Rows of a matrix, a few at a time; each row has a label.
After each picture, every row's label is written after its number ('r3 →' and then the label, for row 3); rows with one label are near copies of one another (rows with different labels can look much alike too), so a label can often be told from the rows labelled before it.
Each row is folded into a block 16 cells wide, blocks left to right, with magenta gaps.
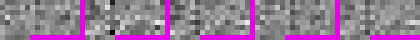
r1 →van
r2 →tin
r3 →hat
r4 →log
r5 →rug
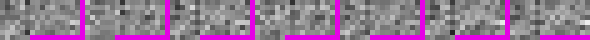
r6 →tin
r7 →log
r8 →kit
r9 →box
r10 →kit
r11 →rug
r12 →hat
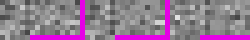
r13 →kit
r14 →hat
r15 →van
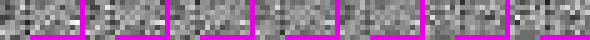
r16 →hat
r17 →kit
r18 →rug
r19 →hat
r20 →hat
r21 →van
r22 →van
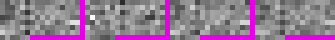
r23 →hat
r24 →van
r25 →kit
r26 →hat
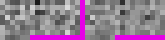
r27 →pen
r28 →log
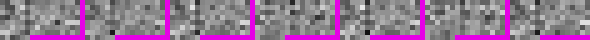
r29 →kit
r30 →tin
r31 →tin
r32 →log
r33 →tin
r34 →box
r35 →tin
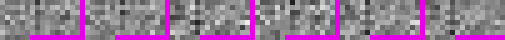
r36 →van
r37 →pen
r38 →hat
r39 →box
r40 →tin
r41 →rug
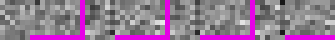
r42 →box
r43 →hat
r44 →rug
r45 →tin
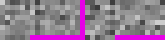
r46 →log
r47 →kit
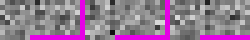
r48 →box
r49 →tin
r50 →van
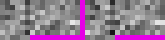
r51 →rug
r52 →rug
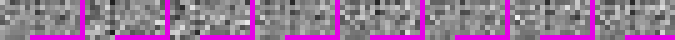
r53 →log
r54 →tin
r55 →kit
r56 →log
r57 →pen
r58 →box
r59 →van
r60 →pen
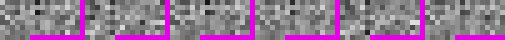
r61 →pen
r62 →kit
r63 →pen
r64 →pen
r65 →tin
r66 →box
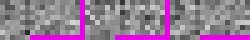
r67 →rug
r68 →box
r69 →kit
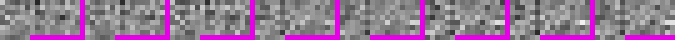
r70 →log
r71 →van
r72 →box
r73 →rug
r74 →hat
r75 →kit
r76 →rug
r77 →hat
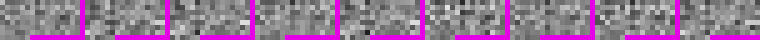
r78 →box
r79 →hat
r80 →tin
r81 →box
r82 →tin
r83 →pen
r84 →van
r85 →box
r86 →kit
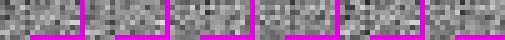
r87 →kit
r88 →hat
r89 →pen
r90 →van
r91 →kit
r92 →pen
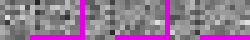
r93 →van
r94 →rug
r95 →hat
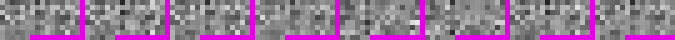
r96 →box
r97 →pen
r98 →box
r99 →box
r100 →hat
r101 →tin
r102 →pen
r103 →box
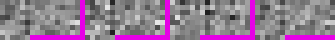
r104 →hat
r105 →tin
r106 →log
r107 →kit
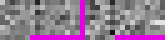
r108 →log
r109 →rug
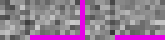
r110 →kit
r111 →rug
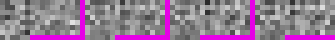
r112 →rug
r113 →box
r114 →pen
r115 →pen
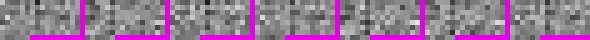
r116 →log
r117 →kit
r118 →pen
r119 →van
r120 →hat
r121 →rug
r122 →van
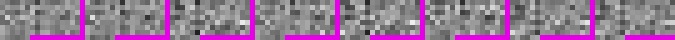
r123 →van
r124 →log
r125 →rug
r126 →box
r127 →rug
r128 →box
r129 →hat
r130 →kit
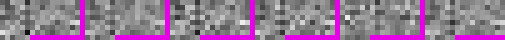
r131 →tin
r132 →tin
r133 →rug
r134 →hat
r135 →van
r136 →hat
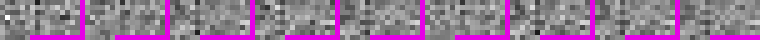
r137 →van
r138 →box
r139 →tin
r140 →kit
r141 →hat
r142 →pen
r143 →tin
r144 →hat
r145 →hat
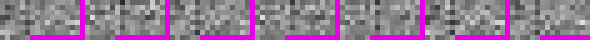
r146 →hat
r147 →van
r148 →rug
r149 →van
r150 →van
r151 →hat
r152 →rug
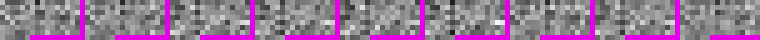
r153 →box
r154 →pen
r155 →kit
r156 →rug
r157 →kit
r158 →rug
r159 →box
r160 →hat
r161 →pen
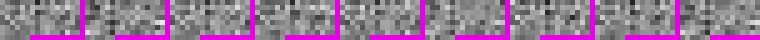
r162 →pen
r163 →hat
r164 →pen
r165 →box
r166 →pen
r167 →kit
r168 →log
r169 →log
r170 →hat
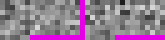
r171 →kit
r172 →box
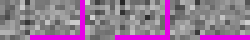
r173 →hat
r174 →log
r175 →tin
